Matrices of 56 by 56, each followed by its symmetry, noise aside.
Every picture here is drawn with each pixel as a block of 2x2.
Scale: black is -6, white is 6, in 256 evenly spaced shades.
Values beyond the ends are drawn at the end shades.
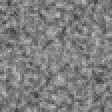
same after a half turn.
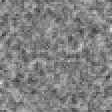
same after a half turn.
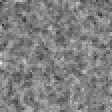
no symmetry.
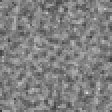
same after a half turn.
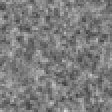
no symmetry.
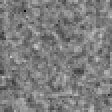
no symmetry.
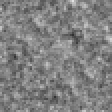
symmetric across the other diagonal.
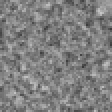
symmetric across the other diagonal.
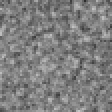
symmetric across the other diagonal.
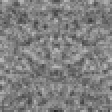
mirrored left to right.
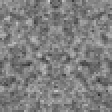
mirrored left to right.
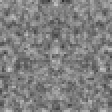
mirrored left to right.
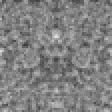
mirrored left to right.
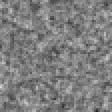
no symmetry.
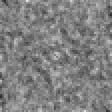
same after a half turn.
